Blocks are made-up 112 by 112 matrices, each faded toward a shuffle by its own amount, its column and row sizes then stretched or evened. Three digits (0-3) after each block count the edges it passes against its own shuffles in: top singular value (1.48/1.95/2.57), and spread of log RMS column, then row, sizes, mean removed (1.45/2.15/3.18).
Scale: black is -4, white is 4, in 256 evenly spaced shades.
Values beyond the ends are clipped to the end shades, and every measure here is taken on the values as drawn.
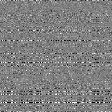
3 0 3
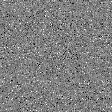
1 0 1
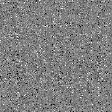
0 2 1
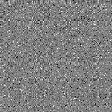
3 1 1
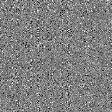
2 2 1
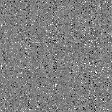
0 2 1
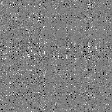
1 2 2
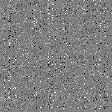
1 2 2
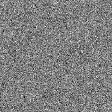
1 1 0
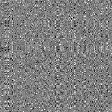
3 2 0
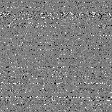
0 0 3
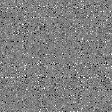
1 2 2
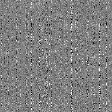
2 3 1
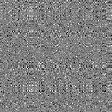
3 1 2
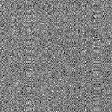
3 2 0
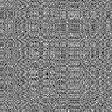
3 0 0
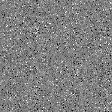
1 1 0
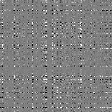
3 3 3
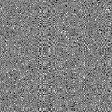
3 2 0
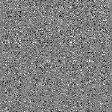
1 2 2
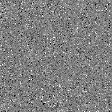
0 2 0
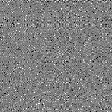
3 0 1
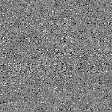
2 1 2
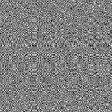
3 0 2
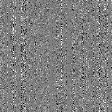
2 3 0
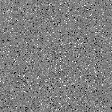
1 1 1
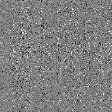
0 2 2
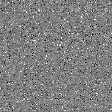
1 1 1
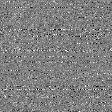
0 0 3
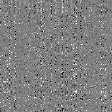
2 3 1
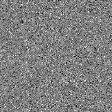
1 1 1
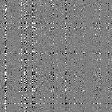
3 3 2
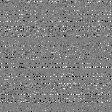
2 0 3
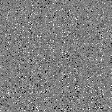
1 2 1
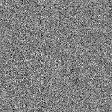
1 1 0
